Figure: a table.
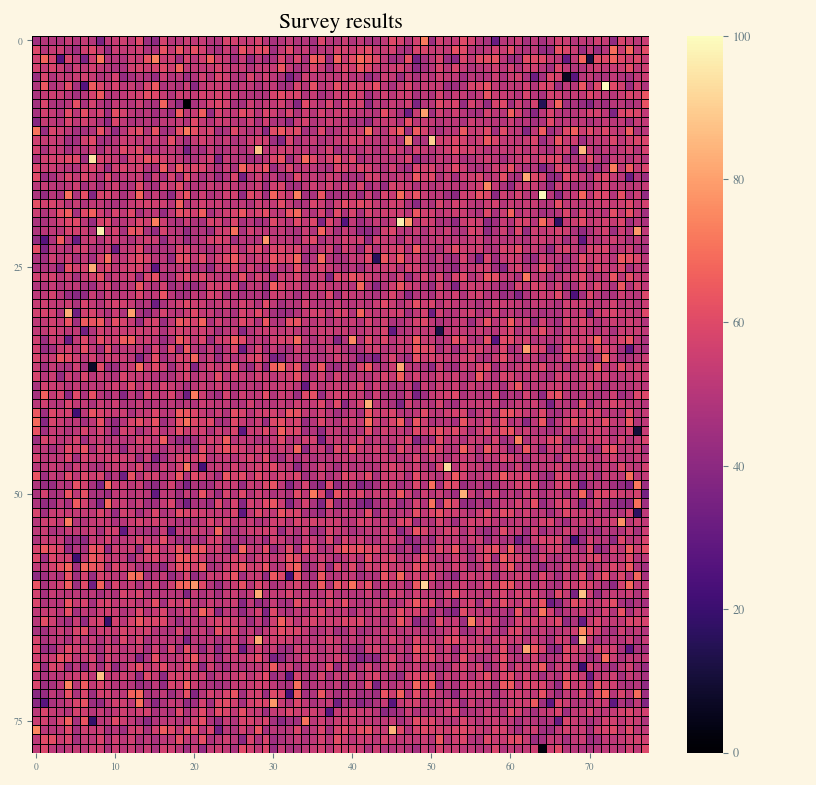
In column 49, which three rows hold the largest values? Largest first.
60, 8, 0
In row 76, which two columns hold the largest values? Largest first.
45, 0
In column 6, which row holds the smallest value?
5
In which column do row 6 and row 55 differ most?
68
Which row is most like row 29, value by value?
46
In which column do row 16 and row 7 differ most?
19
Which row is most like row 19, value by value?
58
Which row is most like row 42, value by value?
10
